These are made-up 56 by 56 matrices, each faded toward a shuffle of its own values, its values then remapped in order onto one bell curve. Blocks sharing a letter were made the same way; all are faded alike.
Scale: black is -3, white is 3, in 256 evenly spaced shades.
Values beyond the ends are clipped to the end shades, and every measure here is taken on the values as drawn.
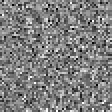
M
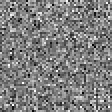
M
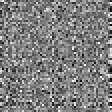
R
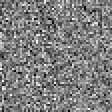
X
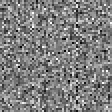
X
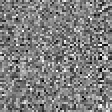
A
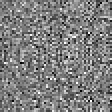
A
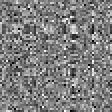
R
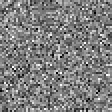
M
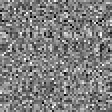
R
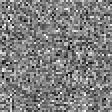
M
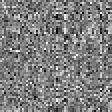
R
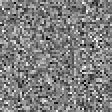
X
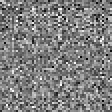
A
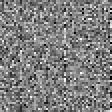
X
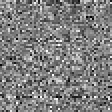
A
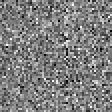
X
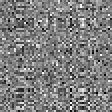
R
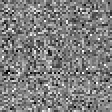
A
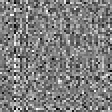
R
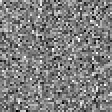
X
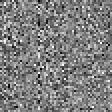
X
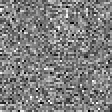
M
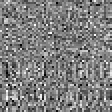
R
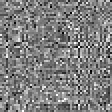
R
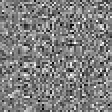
R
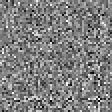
A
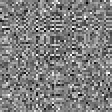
R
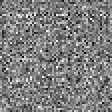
A
